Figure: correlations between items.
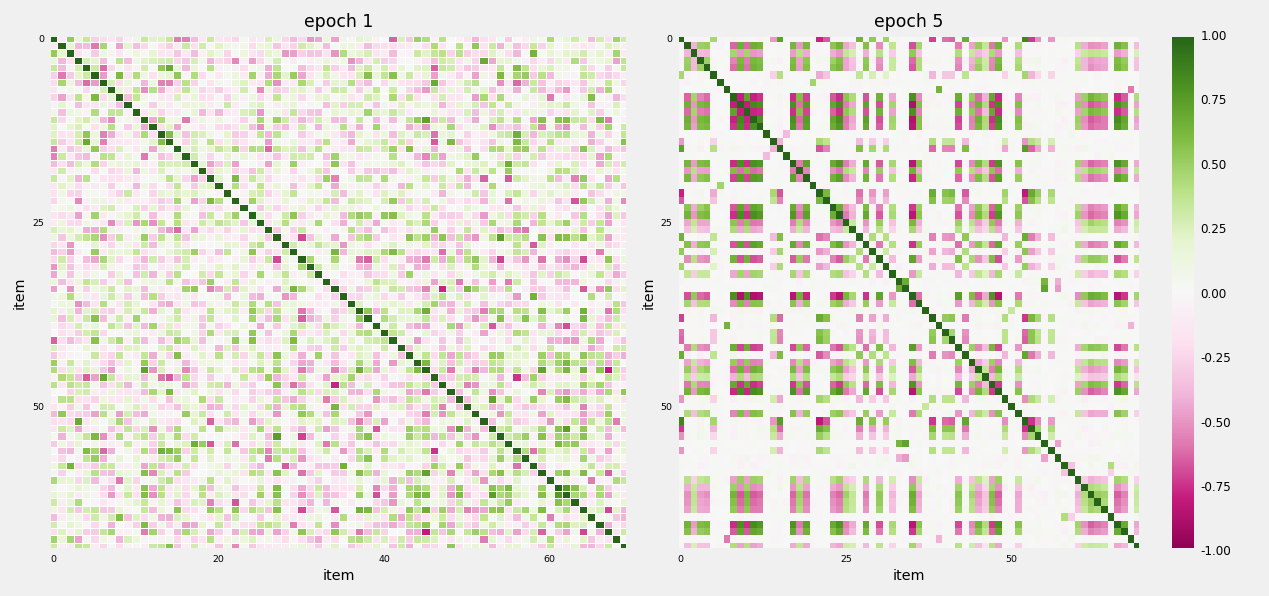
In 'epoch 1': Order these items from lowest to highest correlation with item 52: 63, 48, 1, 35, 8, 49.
1, 49, 48, 35, 63, 8
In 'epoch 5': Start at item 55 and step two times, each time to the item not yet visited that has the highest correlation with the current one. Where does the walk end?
33
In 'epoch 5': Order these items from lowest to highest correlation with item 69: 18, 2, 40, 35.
40, 2, 18, 35
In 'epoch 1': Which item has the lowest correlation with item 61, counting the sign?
39
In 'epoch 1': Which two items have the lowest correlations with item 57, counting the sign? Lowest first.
26, 30
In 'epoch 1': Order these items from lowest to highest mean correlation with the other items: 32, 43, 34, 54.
34, 32, 43, 54
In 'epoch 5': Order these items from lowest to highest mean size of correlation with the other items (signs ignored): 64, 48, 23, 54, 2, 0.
54, 0, 2, 64, 23, 48
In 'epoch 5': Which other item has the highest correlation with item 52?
0
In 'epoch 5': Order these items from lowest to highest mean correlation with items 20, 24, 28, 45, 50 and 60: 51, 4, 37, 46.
37, 46, 51, 4
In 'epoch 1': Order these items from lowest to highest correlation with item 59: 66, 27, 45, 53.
66, 53, 27, 45
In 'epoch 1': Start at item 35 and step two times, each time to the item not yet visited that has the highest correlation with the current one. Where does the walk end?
2
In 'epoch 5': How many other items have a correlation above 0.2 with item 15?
7
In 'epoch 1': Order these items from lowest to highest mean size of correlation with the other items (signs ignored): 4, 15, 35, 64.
35, 4, 15, 64
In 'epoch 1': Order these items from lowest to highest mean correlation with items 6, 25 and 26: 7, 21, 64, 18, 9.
64, 7, 21, 18, 9
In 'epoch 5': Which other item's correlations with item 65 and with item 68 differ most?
7
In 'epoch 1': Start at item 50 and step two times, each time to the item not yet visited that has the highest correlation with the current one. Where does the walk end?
29
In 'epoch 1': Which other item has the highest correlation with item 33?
19
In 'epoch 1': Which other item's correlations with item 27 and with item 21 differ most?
47
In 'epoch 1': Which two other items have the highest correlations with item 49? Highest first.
53, 62
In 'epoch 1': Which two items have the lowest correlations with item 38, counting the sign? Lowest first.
30, 51
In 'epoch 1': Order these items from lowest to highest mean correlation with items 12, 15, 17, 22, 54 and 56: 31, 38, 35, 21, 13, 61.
35, 31, 61, 21, 13, 38
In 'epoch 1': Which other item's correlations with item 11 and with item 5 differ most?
41
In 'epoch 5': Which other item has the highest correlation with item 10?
35
